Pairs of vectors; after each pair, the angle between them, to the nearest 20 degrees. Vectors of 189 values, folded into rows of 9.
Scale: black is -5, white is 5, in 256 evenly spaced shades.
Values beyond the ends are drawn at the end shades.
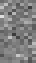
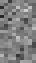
140 degrees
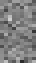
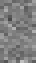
160 degrees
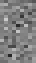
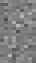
160 degrees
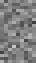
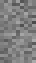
60 degrees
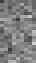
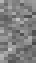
140 degrees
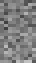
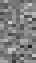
80 degrees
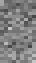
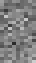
40 degrees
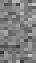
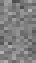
120 degrees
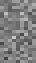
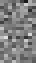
100 degrees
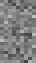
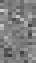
80 degrees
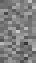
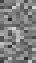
40 degrees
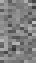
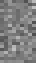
160 degrees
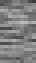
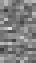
140 degrees
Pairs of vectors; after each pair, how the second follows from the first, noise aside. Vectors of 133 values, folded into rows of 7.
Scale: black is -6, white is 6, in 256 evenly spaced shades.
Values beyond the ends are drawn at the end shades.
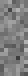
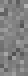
reversed, negated, partly zeroed.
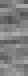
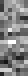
reversed, scaled up.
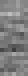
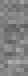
reversed, shrunk.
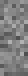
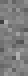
reversed, partly zeroed.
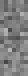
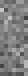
wrapped around.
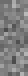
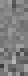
negated, partly zeroed.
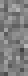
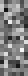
wrapped around, negated, scaled up.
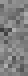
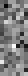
reversed, scaled up.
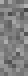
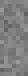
reversed, negated, shrunk.
